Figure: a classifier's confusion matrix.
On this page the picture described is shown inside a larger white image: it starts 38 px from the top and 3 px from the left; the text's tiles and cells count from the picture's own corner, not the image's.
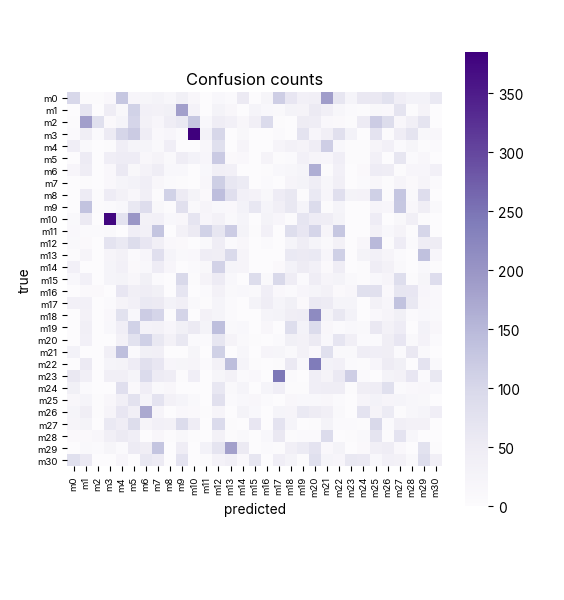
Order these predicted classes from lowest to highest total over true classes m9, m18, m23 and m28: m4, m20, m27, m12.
m12, m4, m27, m20
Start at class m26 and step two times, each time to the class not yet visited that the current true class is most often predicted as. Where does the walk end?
m20
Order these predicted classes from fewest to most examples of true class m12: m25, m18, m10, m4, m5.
m10, m18, m4, m5, m25
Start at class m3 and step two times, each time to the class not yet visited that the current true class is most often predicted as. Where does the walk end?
m5
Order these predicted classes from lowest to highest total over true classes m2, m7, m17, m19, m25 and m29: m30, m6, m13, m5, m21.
m30, m21, m6, m13, m5
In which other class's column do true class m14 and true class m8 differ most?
m27
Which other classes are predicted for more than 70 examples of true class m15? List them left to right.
m9, m17, m27, m30
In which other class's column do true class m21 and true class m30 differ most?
m4
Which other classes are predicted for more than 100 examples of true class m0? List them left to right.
m4, m17, m21
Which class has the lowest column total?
m2
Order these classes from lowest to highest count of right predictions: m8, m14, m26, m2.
m14, m26, m2, m8
